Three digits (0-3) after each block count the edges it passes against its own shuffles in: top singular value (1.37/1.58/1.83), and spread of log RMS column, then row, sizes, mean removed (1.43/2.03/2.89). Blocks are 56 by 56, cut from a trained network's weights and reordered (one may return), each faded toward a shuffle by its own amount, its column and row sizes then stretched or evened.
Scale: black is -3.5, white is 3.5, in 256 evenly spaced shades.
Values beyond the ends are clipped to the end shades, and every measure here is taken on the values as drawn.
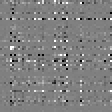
2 2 3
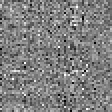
1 2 0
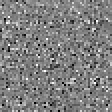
2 1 1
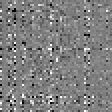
2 3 2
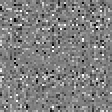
2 2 1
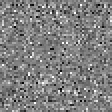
0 0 1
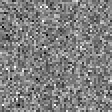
0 0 0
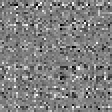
3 1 2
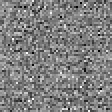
2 1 0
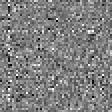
2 1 1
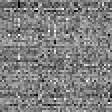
3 1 1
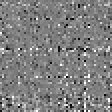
2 2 2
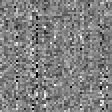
2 2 0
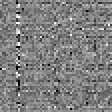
3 2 1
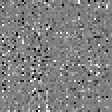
0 2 1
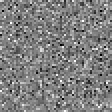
1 1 0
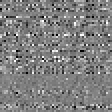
3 1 3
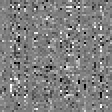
1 3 1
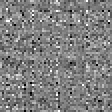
1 2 1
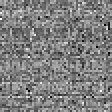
3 0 0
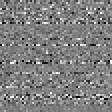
3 0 3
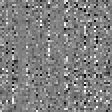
2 3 0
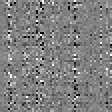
2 3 1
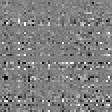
1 2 3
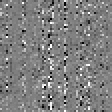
0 3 0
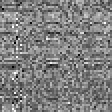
3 1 0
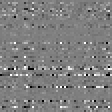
2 1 3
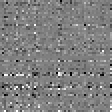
1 2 3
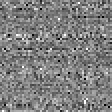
3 0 2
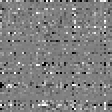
1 2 3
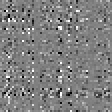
3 3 2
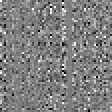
3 3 1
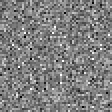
0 0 0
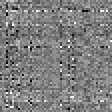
3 2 1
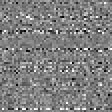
3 0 3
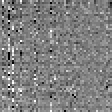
1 2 0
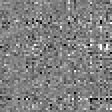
1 2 2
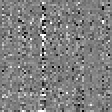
1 3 1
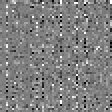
2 3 1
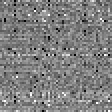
2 1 2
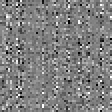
2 3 1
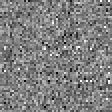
1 1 0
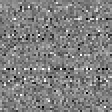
1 0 2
